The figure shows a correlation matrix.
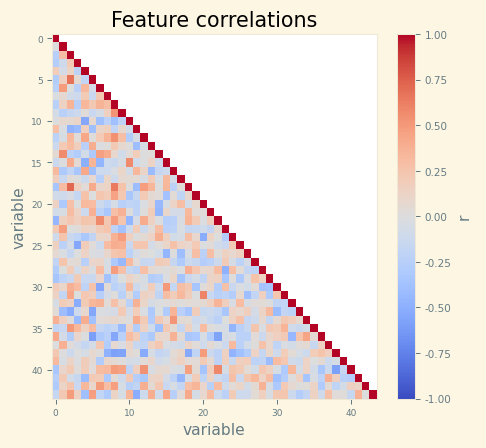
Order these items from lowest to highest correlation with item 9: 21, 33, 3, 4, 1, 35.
35, 1, 3, 4, 33, 21
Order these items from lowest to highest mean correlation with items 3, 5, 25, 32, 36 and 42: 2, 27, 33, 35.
33, 27, 35, 2
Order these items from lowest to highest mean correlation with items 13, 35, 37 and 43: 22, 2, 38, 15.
22, 38, 15, 2
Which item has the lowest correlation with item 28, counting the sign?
23
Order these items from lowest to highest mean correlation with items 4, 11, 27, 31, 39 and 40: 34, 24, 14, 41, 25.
41, 24, 14, 25, 34
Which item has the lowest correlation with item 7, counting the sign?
38
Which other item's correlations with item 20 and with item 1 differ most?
14
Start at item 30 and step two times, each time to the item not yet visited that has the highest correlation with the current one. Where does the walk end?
10
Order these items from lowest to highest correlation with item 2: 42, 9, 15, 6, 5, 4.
9, 6, 4, 42, 15, 5
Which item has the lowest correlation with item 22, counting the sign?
36
